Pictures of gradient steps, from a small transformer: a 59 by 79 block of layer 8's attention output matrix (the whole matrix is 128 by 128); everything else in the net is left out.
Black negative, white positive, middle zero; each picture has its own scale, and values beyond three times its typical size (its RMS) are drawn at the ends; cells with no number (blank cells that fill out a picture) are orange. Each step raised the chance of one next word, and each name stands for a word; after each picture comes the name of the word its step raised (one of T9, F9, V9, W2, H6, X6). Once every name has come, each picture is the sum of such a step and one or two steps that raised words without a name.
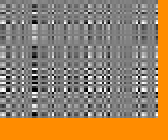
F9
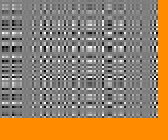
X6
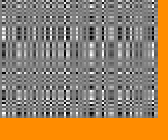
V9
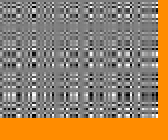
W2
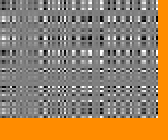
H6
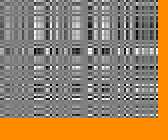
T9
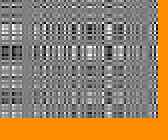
V9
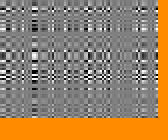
X6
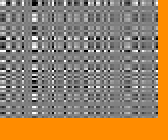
H6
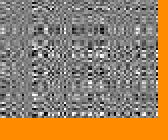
W2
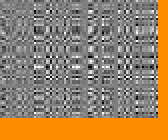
X6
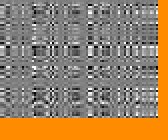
X6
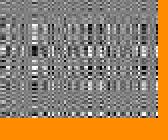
T9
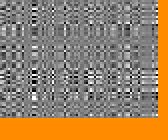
F9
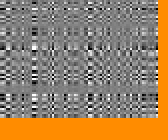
W2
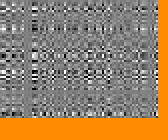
X6
